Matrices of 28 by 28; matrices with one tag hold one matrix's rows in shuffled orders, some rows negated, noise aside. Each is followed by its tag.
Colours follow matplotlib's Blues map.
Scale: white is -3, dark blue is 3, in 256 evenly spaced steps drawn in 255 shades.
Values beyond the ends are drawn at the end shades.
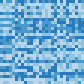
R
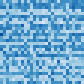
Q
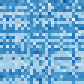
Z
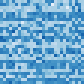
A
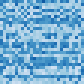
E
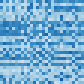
Z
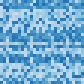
Q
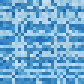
R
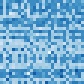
Q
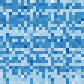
Q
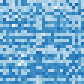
A
